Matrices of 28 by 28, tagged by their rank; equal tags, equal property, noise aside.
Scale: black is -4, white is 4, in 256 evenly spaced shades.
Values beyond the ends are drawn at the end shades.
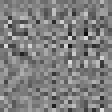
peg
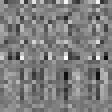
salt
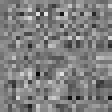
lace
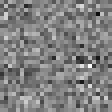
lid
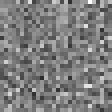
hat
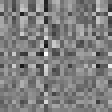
salt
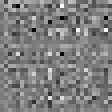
lace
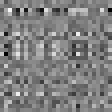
salt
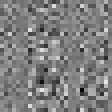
peg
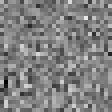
hat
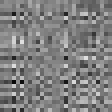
salt
